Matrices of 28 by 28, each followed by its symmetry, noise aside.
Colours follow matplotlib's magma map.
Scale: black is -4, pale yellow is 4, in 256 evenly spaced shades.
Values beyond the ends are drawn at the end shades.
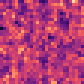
no symmetry.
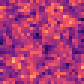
same after a half turn.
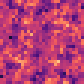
same after a half turn.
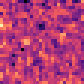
antisymmetric.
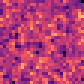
no symmetry.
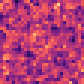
symmetric.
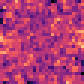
same after a half turn.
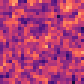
no symmetry.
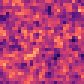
no symmetry.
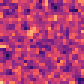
symmetric.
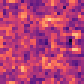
mirrored top to bottom.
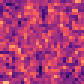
same after a half turn.
